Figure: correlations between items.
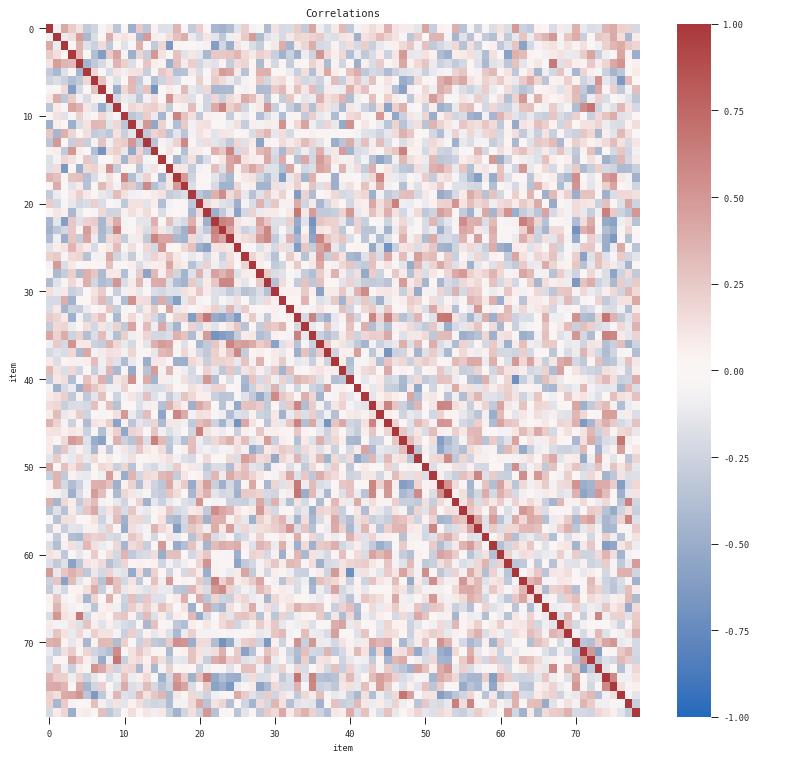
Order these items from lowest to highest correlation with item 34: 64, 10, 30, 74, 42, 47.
10, 74, 64, 47, 30, 42
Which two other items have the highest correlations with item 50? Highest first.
62, 0
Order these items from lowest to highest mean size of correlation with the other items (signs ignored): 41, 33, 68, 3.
68, 41, 3, 33
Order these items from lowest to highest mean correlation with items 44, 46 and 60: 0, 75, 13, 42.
42, 13, 0, 75
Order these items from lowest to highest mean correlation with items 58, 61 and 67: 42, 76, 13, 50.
76, 50, 42, 13
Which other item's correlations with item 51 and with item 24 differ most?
65
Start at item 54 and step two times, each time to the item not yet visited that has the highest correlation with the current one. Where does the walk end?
56
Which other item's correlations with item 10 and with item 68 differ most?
17
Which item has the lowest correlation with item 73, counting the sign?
71
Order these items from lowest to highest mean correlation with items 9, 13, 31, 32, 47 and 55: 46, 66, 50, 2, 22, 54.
54, 50, 2, 66, 46, 22
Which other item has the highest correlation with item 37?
25
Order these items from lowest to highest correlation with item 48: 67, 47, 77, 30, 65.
67, 65, 77, 30, 47
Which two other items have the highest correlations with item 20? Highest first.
46, 54
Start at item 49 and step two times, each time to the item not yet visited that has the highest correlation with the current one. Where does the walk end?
33
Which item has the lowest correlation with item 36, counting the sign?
30
